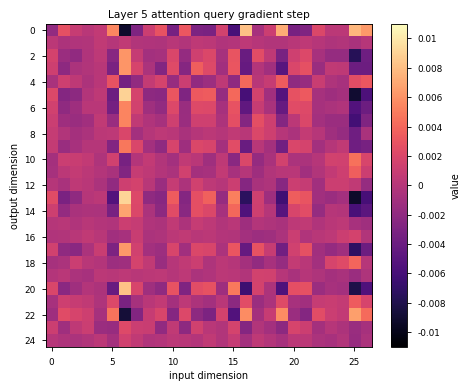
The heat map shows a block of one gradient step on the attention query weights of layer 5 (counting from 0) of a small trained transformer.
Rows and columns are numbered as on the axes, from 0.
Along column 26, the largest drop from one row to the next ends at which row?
5
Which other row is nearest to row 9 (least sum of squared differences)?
6
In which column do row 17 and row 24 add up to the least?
25
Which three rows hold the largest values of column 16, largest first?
0, 22, 4
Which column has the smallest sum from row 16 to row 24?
16
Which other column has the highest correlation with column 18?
9
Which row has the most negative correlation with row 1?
11
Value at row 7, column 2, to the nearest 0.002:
-0.002
